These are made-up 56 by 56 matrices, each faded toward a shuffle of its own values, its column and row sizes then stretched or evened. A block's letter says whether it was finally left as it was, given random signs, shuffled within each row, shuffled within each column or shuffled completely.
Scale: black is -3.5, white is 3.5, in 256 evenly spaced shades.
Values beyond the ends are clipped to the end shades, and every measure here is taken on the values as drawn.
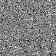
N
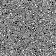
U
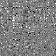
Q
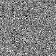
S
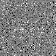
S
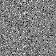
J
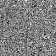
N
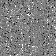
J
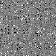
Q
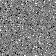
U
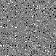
Q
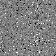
J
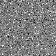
N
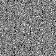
J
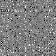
Q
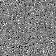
N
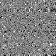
Q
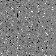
J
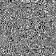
Q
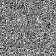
Q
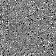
J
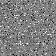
N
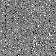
J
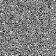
Q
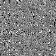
S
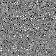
N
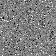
U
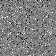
U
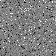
J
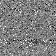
N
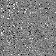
Q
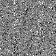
J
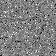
U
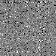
S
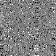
Q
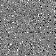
S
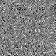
Q
